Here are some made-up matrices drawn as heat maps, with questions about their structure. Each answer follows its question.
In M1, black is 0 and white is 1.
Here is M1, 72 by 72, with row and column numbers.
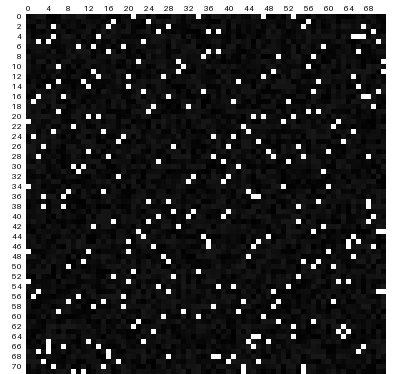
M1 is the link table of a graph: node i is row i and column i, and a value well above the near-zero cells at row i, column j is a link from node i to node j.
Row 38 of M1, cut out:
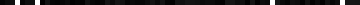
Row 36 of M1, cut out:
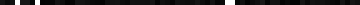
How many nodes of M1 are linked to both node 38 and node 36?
2
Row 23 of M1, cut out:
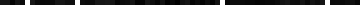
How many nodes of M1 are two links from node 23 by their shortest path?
7
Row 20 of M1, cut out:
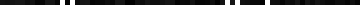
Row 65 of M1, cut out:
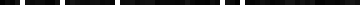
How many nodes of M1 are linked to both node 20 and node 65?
1
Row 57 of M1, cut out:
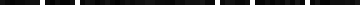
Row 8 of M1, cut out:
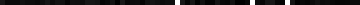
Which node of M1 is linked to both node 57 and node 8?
node 50
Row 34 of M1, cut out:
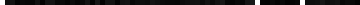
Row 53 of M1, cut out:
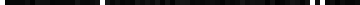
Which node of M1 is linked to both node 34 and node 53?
node 0
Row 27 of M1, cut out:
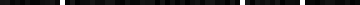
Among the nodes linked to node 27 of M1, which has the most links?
node 12
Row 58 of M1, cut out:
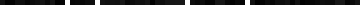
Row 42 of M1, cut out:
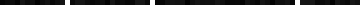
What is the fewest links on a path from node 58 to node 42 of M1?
2
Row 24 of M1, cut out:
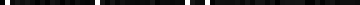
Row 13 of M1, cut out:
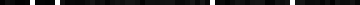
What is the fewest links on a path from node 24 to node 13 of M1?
3
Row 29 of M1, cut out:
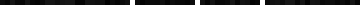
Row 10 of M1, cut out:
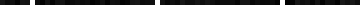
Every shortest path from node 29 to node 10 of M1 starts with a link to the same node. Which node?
node 52
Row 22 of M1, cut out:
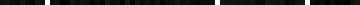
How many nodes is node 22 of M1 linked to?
3
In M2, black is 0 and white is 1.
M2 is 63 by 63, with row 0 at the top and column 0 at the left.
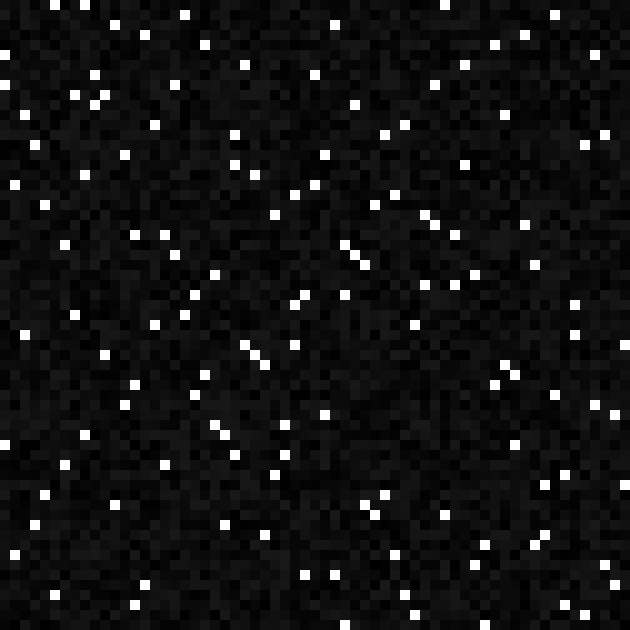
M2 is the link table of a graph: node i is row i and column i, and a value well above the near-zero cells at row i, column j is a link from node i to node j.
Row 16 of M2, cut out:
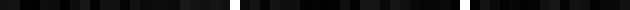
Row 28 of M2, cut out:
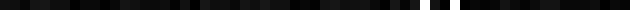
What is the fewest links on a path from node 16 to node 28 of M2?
3
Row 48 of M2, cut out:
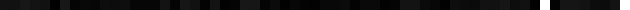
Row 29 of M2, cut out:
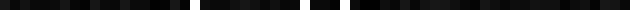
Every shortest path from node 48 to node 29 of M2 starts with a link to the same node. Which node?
node 62
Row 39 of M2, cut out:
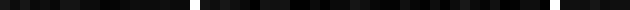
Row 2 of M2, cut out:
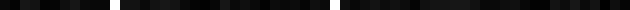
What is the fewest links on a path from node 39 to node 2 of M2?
6
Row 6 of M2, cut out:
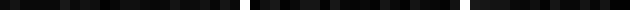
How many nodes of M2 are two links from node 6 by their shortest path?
2
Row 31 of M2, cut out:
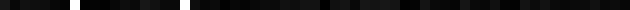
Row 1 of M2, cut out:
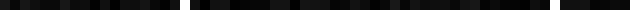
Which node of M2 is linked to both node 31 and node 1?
node 18
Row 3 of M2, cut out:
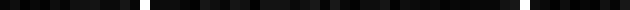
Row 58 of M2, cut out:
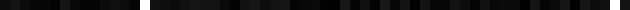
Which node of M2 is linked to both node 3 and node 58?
node 14
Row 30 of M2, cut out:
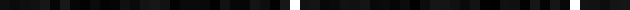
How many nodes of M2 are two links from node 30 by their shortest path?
3
